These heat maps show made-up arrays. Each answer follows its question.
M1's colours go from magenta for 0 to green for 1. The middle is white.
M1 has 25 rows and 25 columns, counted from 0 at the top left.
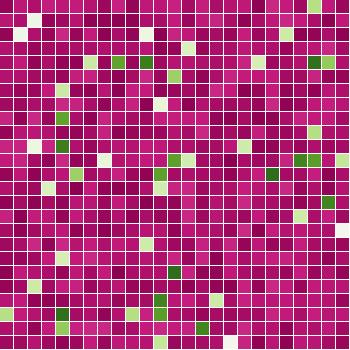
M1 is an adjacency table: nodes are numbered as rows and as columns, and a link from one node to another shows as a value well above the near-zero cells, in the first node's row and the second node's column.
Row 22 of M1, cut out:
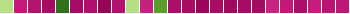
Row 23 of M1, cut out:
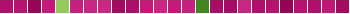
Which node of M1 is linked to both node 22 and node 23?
node 4
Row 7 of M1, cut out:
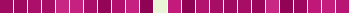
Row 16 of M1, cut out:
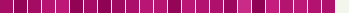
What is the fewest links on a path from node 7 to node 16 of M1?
3
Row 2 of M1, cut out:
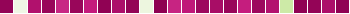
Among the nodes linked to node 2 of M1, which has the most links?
node 10
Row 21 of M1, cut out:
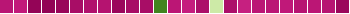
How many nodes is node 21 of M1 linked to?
2
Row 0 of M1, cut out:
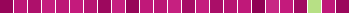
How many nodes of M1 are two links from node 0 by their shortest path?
3
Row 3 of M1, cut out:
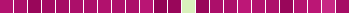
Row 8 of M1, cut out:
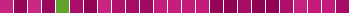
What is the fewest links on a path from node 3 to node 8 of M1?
5
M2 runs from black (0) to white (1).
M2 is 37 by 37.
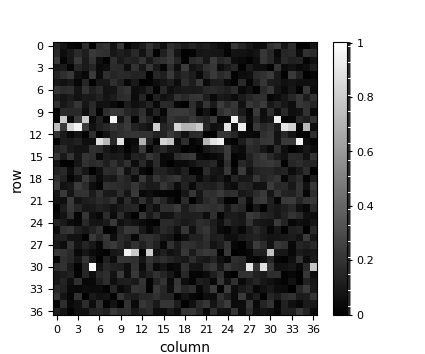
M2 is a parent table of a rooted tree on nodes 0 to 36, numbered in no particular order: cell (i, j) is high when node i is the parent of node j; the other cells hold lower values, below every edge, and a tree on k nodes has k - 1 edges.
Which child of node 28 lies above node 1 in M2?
10
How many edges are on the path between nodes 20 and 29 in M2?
4
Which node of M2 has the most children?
11
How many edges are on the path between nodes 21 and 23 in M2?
2
